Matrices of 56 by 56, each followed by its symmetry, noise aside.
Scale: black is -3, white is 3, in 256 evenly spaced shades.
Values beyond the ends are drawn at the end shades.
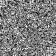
symmetric.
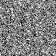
no symmetry.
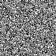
antisymmetric.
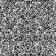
mirrored left to right.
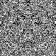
mirrored left to right.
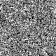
no symmetry.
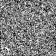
symmetric across the other diagonal.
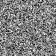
antisymmetric.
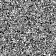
no symmetry.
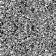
mirrored top to bottom.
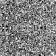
mirrored top to bottom.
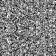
mirrored top to bottom.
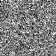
antisymmetric.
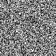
antisymmetric.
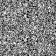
mirrored top to bottom.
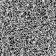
same after a half turn.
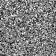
no symmetry.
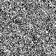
symmetric across the other diagonal.
